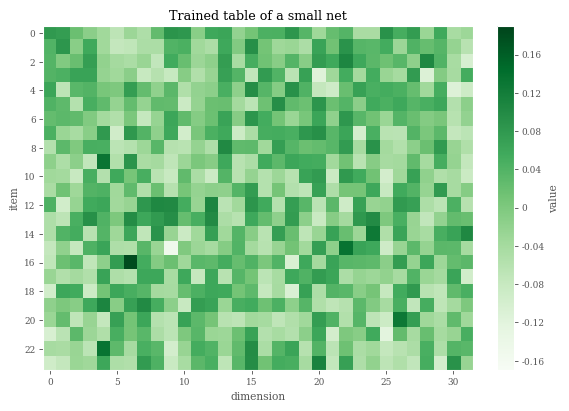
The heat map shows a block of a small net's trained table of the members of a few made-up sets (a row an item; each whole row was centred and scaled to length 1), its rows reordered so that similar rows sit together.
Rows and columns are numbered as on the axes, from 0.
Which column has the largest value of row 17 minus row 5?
10
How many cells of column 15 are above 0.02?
14
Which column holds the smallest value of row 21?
25
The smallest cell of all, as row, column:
15, 9
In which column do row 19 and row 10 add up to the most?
7
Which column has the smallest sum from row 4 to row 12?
31
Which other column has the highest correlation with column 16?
0
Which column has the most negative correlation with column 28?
27
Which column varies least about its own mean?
11
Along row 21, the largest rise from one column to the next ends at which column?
26
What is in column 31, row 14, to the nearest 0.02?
0.1
